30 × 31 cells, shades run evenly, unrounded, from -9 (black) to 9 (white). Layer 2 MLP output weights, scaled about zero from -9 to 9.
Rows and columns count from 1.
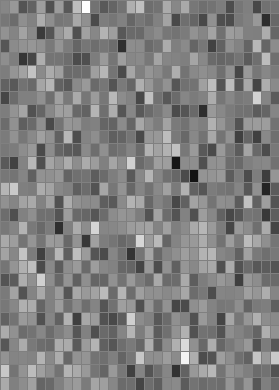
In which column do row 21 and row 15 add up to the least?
30
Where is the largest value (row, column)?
1, 10
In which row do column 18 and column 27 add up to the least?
21
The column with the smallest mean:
27
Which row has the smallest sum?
17
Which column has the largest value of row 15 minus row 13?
2
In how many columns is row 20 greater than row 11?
19
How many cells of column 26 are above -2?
25
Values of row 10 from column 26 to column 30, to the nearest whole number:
0 -3 2 2 2
